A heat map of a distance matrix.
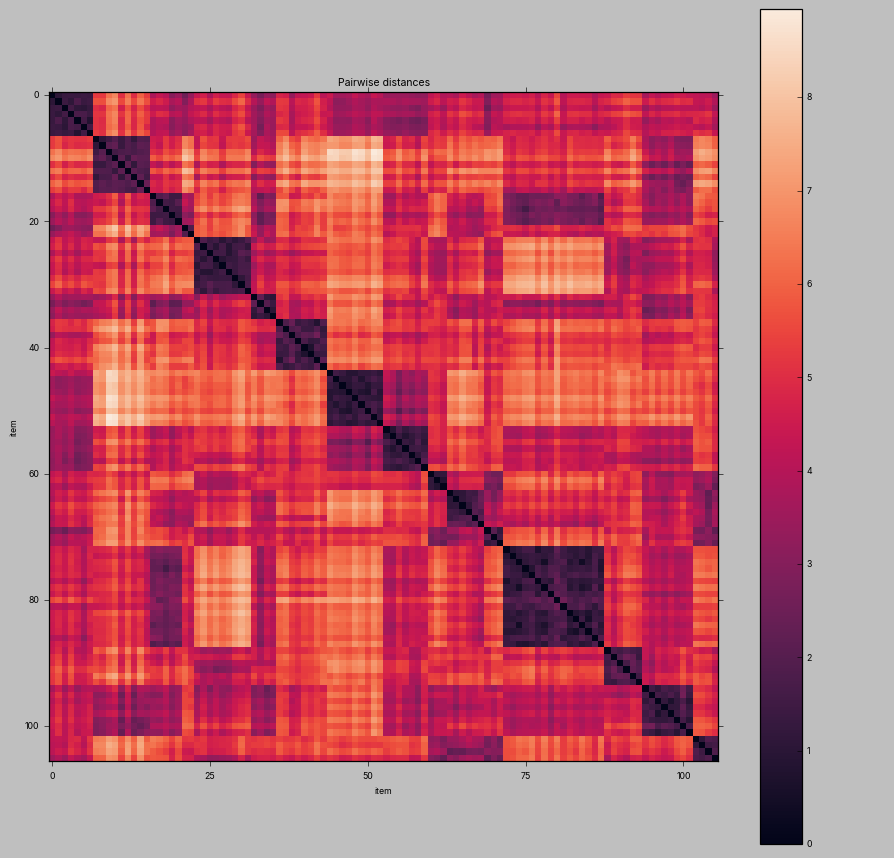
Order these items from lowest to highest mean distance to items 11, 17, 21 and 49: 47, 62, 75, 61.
75, 47, 62, 61
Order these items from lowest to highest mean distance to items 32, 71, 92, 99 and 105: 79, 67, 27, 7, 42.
27, 67, 79, 7, 42
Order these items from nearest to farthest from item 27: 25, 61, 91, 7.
25, 91, 61, 7
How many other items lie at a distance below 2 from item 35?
3
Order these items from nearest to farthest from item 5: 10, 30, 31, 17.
17, 31, 30, 10
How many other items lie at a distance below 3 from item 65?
6
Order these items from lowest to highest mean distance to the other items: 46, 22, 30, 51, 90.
90, 22, 46, 30, 51
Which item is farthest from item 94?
51
